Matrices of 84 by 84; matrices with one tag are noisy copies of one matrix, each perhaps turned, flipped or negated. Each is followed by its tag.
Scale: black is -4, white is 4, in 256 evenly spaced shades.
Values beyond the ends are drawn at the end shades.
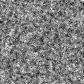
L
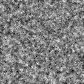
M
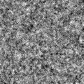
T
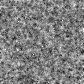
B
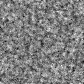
L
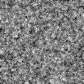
B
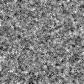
M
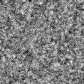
T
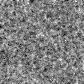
B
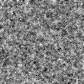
B
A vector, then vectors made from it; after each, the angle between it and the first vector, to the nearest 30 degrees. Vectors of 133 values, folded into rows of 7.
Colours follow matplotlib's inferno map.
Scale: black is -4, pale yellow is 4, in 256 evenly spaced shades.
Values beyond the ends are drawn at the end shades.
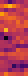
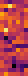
30 degrees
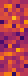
60 degrees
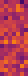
90 degrees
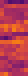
60 degrees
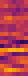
90 degrees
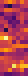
150 degrees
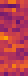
150 degrees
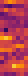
150 degrees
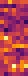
150 degrees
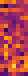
120 degrees
